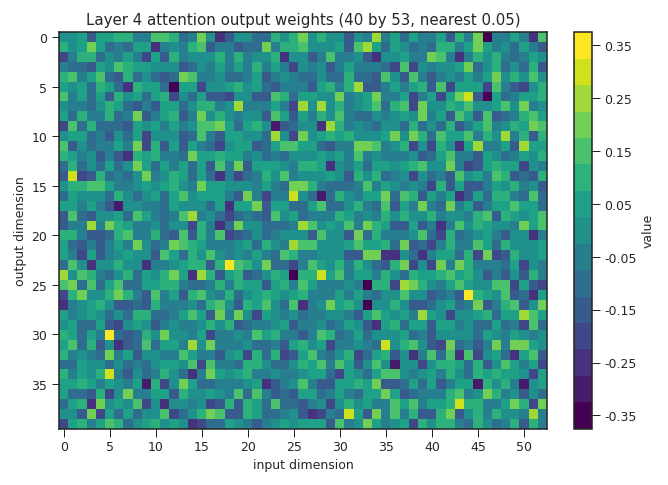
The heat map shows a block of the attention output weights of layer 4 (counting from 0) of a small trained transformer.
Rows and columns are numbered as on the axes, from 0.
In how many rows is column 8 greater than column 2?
17
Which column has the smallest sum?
40
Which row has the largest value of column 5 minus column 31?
30
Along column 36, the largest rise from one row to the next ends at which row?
34
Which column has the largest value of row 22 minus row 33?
46
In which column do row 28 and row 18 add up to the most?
14
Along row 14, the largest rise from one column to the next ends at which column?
1
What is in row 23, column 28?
0.05
